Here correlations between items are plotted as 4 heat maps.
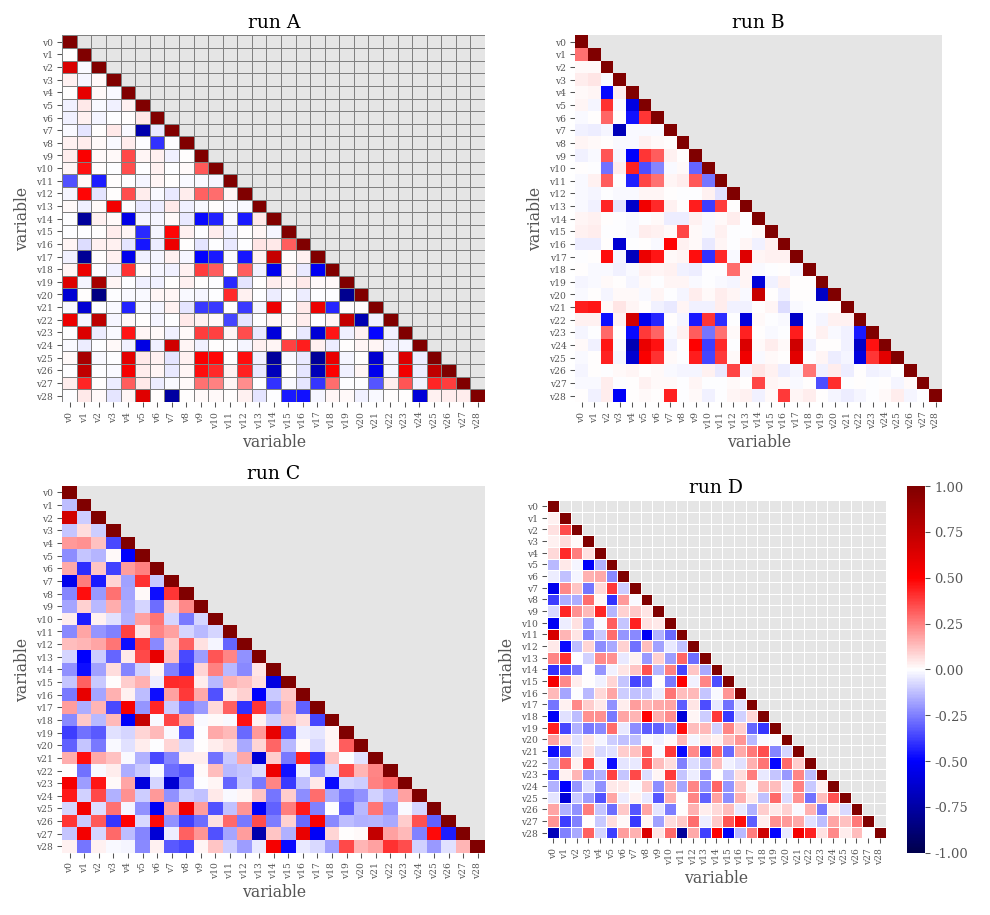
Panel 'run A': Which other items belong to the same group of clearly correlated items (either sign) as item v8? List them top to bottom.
v6
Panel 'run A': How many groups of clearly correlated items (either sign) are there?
5
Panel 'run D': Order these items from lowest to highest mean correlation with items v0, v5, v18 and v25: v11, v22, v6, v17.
v22, v17, v6, v11
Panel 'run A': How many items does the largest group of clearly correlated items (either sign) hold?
13
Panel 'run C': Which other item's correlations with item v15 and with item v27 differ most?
v21
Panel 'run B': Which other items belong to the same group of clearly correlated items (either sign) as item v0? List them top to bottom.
v1, v21
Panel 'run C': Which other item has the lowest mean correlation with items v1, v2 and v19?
v13
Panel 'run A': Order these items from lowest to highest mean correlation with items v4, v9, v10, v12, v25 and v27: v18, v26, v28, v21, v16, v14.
v14, v21, v16, v28, v18, v26
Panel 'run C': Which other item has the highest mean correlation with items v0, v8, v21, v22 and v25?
v27
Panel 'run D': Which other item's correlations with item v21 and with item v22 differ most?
v1
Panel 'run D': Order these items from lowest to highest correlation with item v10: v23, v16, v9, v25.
v9, v25, v16, v23
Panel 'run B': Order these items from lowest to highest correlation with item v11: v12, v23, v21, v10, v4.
v4, v10, v12, v21, v23
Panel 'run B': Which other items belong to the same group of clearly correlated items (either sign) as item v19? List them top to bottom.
v14, v20, v27
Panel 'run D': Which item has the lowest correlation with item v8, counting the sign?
v11
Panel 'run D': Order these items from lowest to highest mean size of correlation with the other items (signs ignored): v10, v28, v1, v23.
v23, v10, v1, v28
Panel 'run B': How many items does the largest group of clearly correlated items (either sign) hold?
13
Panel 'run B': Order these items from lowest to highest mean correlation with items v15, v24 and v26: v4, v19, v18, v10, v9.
v4, v10, v19, v18, v9
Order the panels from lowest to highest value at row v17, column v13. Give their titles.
run D, run A, run C, run B
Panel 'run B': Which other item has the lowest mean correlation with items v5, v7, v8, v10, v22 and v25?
v3
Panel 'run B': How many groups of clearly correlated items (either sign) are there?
6
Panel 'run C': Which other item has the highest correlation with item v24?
v0
